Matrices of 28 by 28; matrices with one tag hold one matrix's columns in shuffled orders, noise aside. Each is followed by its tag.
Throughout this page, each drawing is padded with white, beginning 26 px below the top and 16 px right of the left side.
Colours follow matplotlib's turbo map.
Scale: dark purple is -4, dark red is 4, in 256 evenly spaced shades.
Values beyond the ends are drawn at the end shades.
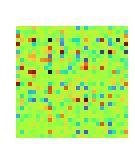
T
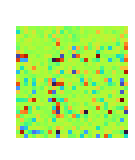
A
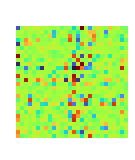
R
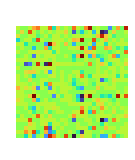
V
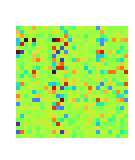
T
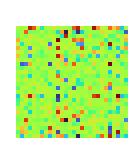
V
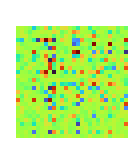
T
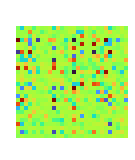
T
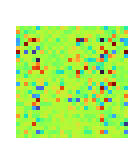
T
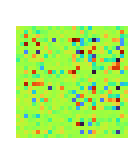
T
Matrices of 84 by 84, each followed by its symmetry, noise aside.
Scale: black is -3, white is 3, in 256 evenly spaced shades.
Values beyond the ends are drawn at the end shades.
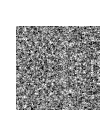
mirrored top to bottom.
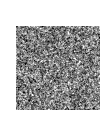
no symmetry.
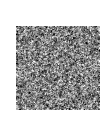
same after a half turn.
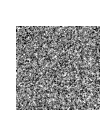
symmetric.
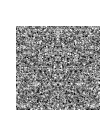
mirrored left to right.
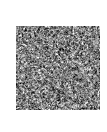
antisymmetric.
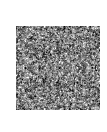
mirrored top to bottom.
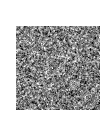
symmetric.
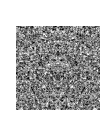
mirrored left to right.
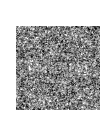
same after a half turn.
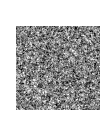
symmetric across the other diagonal.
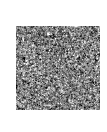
antisymmetric.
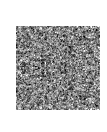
mirrored top to bottom.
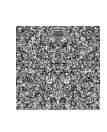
mirrored left to right.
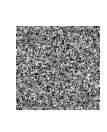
same after a half turn.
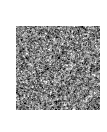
symmetric.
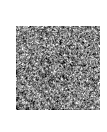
symmetric across the other diagonal.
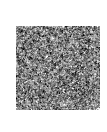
symmetric.
